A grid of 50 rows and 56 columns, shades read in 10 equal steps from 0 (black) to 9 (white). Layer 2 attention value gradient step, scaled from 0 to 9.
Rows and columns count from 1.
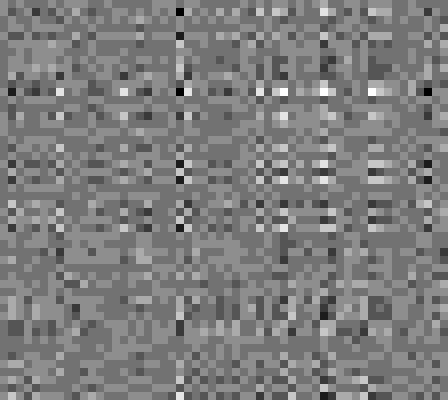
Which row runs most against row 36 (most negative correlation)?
42
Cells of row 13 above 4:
20
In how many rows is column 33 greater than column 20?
14
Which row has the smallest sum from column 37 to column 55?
26
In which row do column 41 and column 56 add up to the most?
12
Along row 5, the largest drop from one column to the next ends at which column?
23
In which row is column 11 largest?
36
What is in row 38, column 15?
4
